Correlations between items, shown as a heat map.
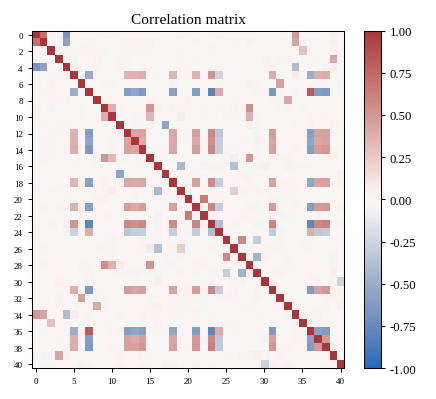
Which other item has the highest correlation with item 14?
23
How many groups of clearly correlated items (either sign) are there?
12
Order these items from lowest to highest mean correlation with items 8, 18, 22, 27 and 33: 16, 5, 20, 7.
7, 16, 5, 20
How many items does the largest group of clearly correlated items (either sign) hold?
13
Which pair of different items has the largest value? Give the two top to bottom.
7, 36
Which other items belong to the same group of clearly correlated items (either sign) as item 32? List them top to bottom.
6
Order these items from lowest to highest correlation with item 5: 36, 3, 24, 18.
36, 24, 3, 18
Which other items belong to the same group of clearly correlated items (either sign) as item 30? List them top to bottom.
40
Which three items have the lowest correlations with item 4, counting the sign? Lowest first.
0, 1, 34
